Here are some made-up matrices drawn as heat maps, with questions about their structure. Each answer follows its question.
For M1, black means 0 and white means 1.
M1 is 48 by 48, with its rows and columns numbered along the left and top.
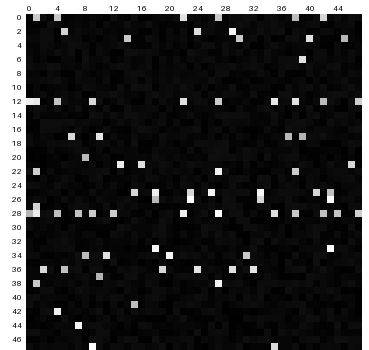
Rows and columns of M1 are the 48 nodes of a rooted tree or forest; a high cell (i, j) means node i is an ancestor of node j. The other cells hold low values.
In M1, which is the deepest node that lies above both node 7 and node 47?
28
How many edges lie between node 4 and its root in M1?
4
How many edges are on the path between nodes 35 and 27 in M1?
6
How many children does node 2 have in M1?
3
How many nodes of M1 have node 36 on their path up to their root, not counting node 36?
6
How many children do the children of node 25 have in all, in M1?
3
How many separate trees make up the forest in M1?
7
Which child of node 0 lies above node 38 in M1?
22
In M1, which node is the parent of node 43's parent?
26
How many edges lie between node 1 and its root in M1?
6
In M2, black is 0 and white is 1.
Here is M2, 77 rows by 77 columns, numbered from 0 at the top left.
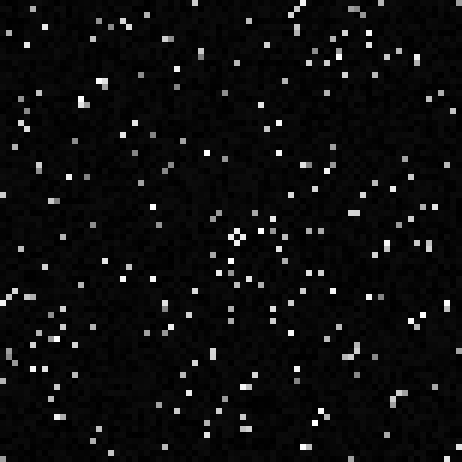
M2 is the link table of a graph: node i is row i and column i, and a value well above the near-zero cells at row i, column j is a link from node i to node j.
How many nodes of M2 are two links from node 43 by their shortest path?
6
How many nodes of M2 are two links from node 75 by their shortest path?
1
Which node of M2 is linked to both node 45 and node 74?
node 51
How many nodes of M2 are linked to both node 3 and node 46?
2
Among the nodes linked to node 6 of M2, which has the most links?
node 27
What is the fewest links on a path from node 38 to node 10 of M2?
2
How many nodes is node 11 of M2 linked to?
1
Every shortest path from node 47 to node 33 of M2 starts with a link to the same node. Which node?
node 39
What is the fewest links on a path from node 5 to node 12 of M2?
2
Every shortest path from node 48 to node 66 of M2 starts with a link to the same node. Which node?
node 55
